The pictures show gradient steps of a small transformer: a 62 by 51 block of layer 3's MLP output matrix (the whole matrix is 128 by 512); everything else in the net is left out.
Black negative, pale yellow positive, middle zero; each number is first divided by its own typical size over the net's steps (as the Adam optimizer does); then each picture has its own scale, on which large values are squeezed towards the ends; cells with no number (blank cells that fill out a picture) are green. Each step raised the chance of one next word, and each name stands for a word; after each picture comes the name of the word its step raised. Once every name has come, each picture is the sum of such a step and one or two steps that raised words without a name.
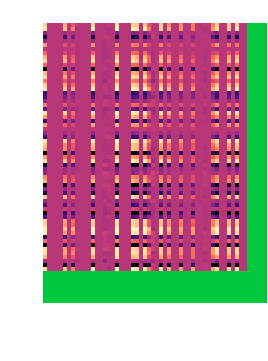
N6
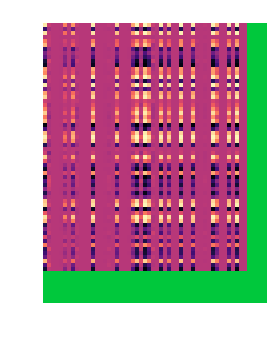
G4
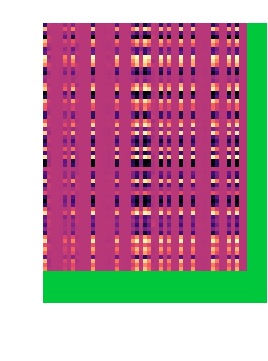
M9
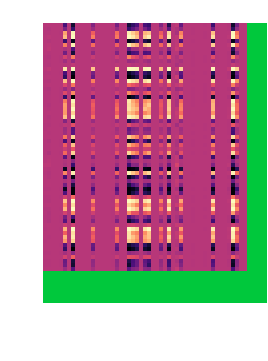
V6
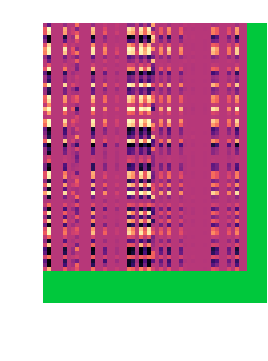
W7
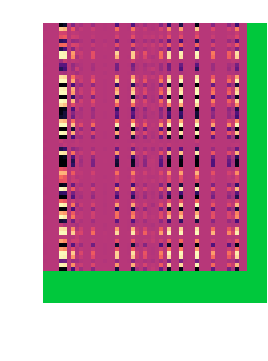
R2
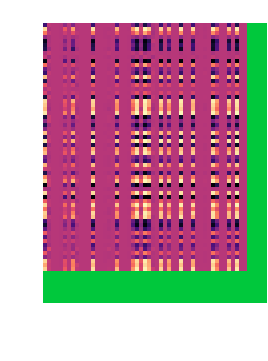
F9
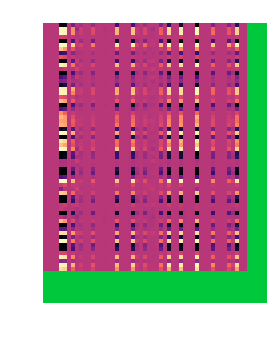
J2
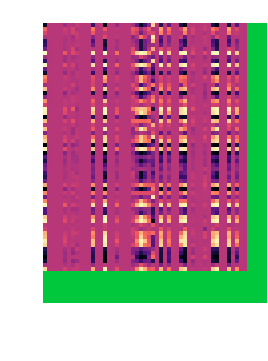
W7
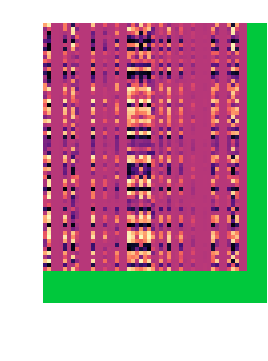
J2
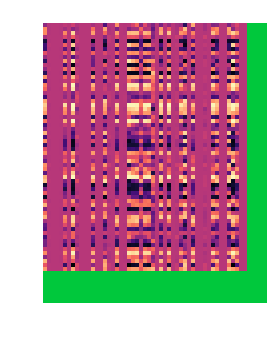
F9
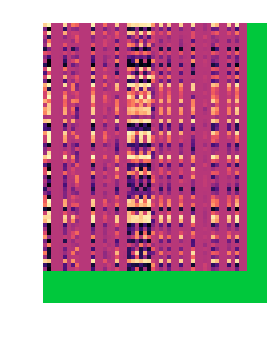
G4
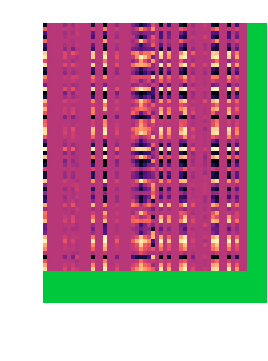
M9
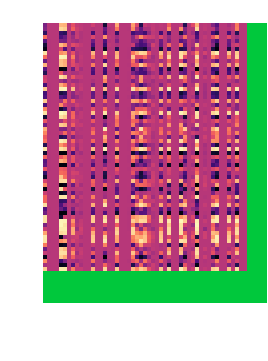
N6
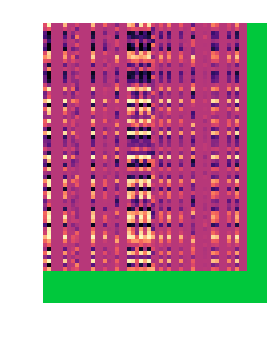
M9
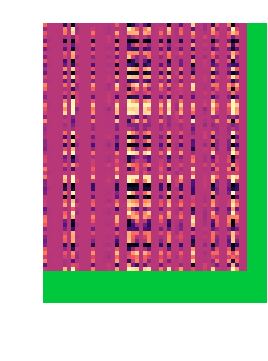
F9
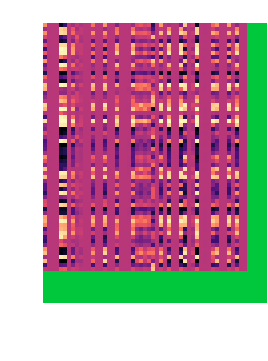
W7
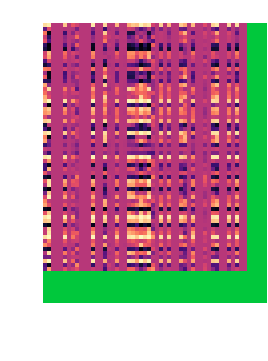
G4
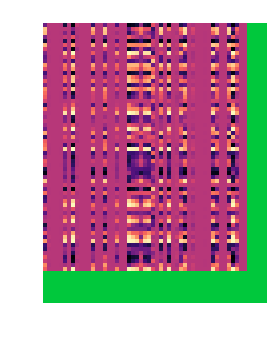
J2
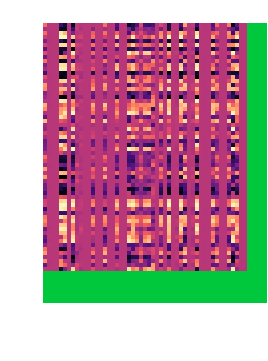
V6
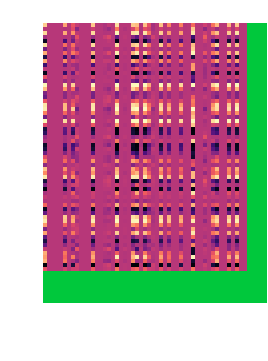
W7
